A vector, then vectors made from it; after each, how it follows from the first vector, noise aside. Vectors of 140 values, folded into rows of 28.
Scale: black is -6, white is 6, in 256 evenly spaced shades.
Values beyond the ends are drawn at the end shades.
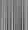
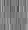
wrapped around, partly zeroed.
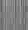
reversed, negated, shrunk.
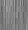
reversed, negated, shrunk.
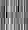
wrapped around, scaled up.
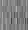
wrapped around, partly zeroed.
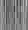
reversed.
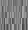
sign-scrambled.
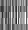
wrapped around, negated, scaled up.
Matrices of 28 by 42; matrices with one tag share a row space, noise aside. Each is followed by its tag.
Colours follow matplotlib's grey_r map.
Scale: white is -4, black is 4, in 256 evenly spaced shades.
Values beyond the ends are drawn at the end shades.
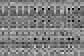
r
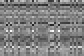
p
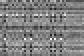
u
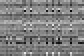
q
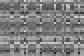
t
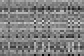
r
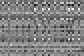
r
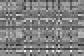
q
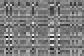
p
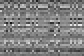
p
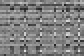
t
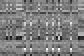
q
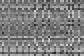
r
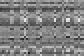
t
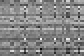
t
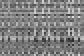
r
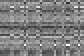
t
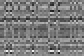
p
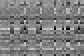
t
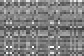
p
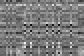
q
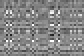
p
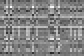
p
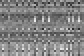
r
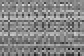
r
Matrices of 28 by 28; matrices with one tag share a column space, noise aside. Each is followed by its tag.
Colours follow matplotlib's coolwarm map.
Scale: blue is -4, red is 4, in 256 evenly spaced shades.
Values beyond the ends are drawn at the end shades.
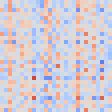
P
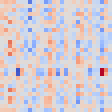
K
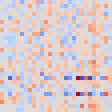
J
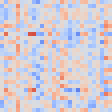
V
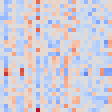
K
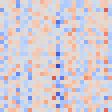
P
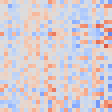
V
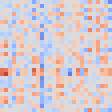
K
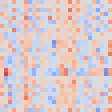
K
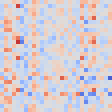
J
